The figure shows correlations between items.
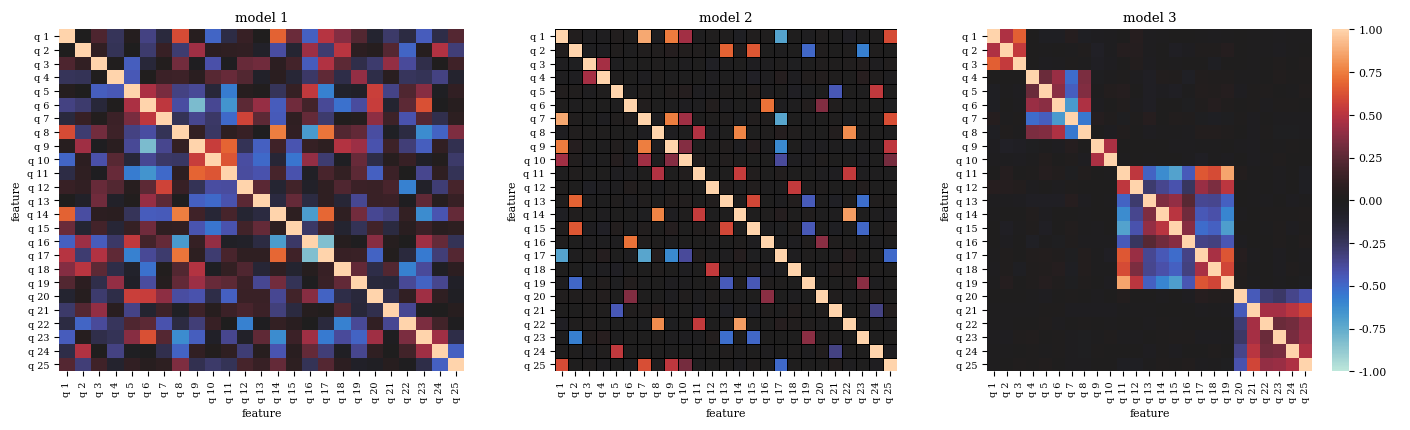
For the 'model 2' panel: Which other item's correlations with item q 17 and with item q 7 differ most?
q 1
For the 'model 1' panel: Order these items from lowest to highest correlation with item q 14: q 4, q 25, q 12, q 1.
q 12, q 4, q 25, q 1
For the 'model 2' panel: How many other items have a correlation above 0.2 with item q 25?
4
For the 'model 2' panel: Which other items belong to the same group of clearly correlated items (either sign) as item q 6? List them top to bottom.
q 16, q 20
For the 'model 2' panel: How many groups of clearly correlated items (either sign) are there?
7
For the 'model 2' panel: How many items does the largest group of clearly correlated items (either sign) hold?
6
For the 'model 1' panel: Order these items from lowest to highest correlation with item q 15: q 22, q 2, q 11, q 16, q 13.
q 11, q 16, q 2, q 22, q 13
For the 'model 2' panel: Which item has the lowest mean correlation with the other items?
q 17
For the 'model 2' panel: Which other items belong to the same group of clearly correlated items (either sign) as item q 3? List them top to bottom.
q 4
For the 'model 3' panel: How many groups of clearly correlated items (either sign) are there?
5
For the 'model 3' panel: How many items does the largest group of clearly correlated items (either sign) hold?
9
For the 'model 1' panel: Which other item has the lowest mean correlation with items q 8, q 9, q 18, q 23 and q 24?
q 6
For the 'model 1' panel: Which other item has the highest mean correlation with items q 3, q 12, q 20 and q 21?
q 7
